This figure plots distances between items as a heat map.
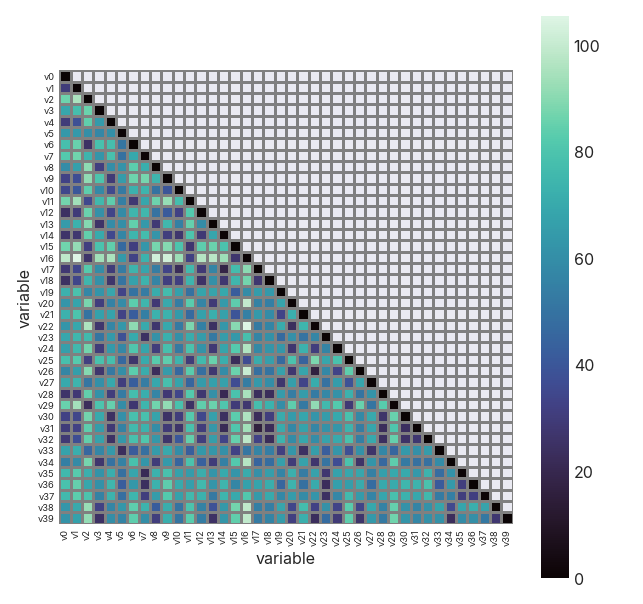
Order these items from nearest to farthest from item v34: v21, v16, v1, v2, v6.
v1, v21, v6, v2, v16
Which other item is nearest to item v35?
v7
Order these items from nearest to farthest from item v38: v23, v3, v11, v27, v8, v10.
v3, v8, v10, v23, v27, v11
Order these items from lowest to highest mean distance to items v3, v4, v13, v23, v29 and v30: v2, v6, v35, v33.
v33, v35, v6, v2
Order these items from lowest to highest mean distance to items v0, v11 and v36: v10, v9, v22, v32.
v10, v32, v9, v22
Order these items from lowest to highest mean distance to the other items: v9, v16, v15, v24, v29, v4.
v4, v24, v9, v15, v29, v16
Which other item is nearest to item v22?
v26
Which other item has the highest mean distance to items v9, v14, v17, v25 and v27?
v16
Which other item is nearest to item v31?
v17
